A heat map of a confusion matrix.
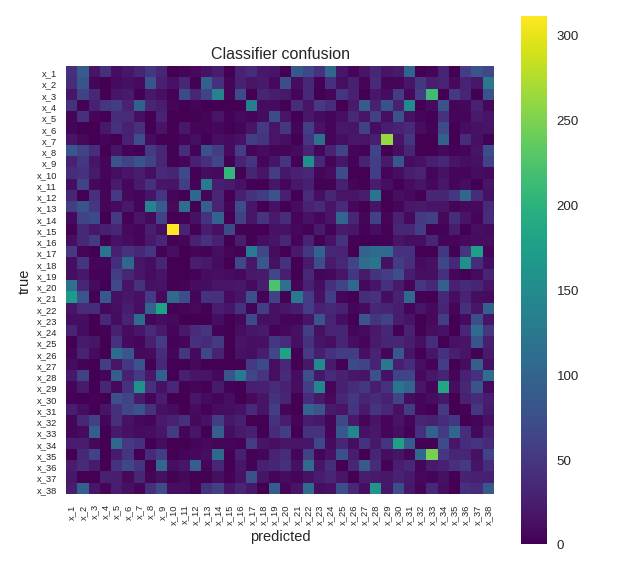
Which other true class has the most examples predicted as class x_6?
x_18
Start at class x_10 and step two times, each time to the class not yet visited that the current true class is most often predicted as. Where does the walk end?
x_32
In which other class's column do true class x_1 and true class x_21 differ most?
x_10
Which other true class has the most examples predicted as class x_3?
x_33
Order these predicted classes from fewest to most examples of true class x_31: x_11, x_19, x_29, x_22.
x_11, x_29, x_19, x_22
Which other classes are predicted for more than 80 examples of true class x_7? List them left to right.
x_23, x_29, x_34
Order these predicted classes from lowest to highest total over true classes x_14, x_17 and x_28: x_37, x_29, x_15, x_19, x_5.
x_19, x_15, x_29, x_5, x_37
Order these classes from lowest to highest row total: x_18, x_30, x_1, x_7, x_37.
x_37, x_30, x_7, x_1, x_18
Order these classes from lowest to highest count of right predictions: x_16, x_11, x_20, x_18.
x_16, x_11, x_18, x_20
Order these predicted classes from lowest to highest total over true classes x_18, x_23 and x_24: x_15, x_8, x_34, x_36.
x_15, x_8, x_34, x_36
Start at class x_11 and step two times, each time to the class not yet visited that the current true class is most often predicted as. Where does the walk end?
x_8
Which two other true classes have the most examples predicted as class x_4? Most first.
x_17, x_21
